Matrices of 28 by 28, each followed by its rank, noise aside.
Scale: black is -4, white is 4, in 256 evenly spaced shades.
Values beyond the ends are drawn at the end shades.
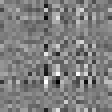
two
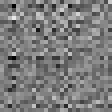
three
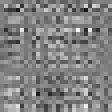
three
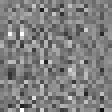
five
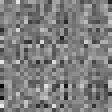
four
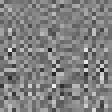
four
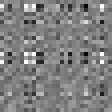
one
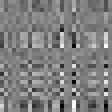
one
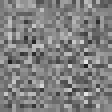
four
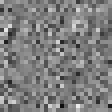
four
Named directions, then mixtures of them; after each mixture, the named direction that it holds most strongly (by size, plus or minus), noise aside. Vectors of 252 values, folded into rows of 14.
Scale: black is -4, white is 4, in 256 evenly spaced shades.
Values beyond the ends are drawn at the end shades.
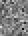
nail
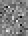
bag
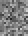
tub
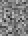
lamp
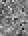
nail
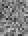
tub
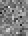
bag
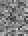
tub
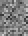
tub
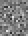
bag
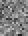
nail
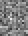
lamp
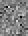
bag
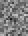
tub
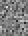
nail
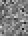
nail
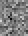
lamp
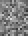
tub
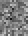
tub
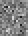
bag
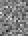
bag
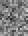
tub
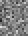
lamp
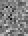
tub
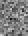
nail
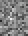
tub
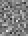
lamp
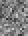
tub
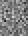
lamp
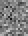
tub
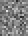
lamp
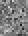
nail
